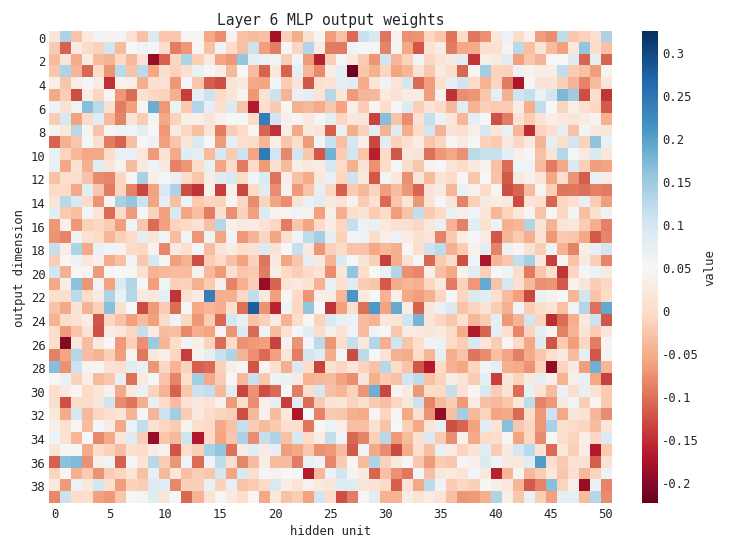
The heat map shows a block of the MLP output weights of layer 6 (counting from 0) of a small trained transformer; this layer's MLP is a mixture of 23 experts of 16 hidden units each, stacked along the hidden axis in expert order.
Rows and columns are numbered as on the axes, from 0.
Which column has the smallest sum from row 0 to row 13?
29
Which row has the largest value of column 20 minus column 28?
34
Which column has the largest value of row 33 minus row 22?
41
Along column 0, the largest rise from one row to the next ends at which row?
28
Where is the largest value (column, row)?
18, 23
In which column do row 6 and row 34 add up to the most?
3
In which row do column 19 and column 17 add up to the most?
10
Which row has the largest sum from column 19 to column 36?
7
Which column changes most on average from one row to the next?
19
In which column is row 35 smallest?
49
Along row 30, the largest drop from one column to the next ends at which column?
30
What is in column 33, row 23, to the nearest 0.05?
-0.1
